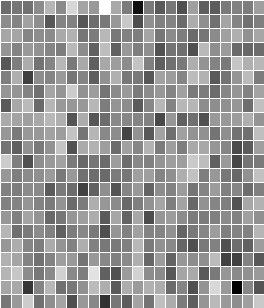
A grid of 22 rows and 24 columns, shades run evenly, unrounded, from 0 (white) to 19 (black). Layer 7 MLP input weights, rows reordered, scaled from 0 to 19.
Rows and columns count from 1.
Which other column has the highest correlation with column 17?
15
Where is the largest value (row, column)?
21, 22
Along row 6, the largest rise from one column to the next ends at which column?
3
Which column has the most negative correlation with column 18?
20
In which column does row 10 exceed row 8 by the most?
12
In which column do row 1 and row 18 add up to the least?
10
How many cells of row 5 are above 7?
15
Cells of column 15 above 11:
4
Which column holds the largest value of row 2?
13
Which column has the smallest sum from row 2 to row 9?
6
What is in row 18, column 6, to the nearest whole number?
8
